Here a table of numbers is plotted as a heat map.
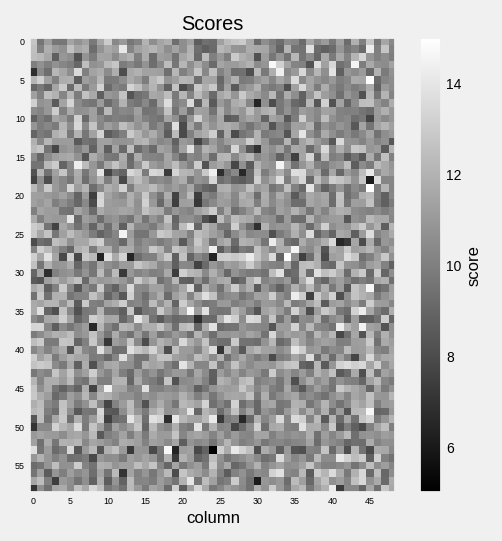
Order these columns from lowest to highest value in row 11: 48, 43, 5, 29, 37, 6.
43, 29, 5, 48, 37, 6
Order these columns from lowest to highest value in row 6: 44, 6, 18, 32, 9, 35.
18, 32, 44, 35, 6, 9
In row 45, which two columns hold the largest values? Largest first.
10, 15
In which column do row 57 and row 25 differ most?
12
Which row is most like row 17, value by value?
49
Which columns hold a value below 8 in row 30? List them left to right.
2, 12, 19
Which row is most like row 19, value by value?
1
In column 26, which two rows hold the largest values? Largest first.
36, 28
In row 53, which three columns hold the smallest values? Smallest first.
24, 19, 13
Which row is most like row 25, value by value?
41
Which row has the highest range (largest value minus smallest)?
53
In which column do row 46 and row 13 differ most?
48
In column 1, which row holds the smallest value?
31
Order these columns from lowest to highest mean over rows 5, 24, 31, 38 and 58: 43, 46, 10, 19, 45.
10, 46, 43, 19, 45
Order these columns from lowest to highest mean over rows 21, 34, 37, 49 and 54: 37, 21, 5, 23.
5, 23, 37, 21
